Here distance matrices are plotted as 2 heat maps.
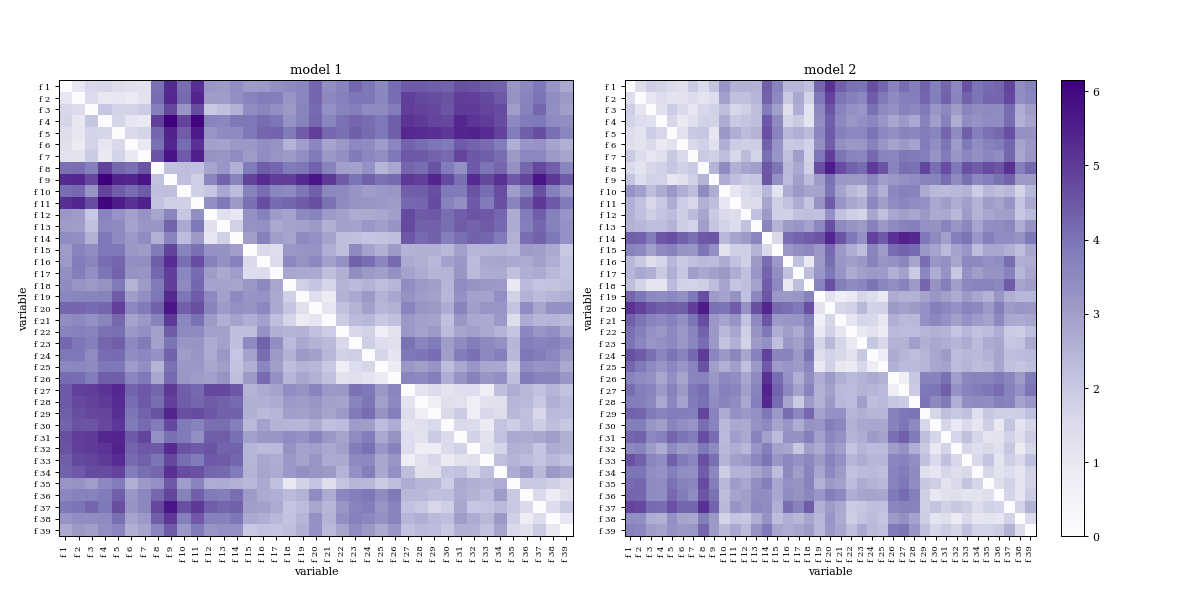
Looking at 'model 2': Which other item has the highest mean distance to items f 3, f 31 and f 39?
f 27
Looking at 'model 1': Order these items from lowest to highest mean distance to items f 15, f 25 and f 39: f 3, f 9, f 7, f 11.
f 7, f 3, f 11, f 9
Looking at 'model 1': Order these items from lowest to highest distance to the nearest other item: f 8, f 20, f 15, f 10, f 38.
f 38, f 20, f 15, f 10, f 8
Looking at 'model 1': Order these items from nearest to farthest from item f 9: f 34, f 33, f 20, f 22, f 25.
f 25, f 22, f 33, f 34, f 20
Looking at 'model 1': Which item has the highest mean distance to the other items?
f 9
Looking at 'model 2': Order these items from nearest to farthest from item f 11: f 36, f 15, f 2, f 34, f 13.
f 13, f 15, f 2, f 34, f 36
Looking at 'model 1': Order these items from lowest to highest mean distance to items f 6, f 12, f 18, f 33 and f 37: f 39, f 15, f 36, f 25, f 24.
f 39, f 36, f 25, f 15, f 24
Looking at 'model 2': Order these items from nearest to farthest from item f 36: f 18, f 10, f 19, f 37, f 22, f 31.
f 31, f 37, f 10, f 22, f 19, f 18
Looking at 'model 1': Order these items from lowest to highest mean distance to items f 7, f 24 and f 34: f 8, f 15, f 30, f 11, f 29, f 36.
f 15, f 30, f 29, f 36, f 8, f 11
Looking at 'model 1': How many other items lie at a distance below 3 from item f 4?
6
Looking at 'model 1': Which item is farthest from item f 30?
f 5
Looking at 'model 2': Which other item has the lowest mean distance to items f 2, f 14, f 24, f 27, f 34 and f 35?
f 38
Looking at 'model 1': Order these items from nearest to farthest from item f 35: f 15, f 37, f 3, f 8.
f 37, f 15, f 3, f 8
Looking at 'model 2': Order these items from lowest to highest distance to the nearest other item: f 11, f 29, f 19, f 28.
f 19, f 11, f 29, f 28
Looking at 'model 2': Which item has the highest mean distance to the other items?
f 14
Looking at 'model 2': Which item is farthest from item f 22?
f 8
